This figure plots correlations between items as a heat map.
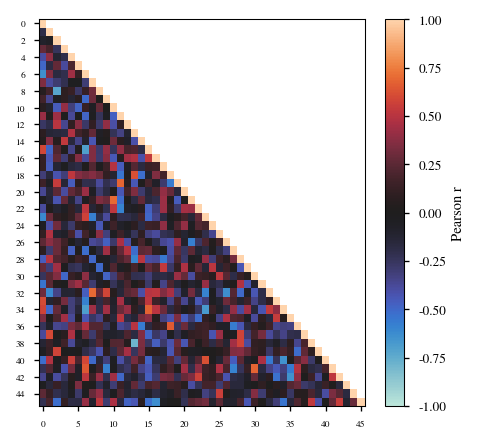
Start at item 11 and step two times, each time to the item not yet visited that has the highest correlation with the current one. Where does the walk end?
2
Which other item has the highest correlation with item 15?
34
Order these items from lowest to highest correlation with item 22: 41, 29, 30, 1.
1, 30, 29, 41
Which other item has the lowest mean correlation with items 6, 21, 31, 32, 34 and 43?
26
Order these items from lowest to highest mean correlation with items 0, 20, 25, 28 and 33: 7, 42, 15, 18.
18, 42, 7, 15
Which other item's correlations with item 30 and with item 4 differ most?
19
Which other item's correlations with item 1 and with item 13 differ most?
28
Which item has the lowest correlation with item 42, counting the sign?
35
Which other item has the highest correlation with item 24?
29
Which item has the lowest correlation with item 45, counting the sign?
16
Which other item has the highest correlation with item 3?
14
